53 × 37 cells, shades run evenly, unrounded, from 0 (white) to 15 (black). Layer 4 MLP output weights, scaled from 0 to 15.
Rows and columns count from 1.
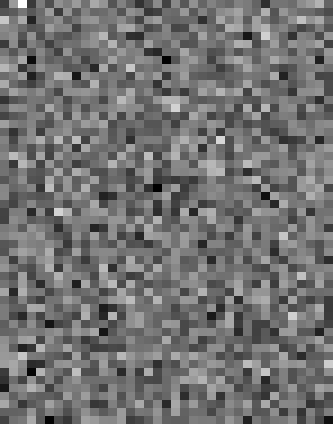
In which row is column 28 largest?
5
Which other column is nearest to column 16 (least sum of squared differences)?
26
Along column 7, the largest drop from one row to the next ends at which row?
35
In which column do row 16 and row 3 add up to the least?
1
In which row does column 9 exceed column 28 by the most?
21
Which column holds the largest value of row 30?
16
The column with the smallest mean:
3
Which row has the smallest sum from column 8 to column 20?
45
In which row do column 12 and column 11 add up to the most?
29
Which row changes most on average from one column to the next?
47
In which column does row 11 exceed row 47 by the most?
30
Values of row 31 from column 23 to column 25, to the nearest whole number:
13 7 7
